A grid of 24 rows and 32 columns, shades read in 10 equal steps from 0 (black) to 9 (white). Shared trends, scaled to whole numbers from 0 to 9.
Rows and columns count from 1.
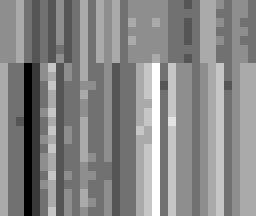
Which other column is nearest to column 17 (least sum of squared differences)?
2
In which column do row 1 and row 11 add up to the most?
20
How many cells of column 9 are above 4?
8
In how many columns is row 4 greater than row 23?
10
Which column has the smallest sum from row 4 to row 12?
4
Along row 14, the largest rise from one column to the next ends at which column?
22
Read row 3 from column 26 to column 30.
6 6 5 4 5
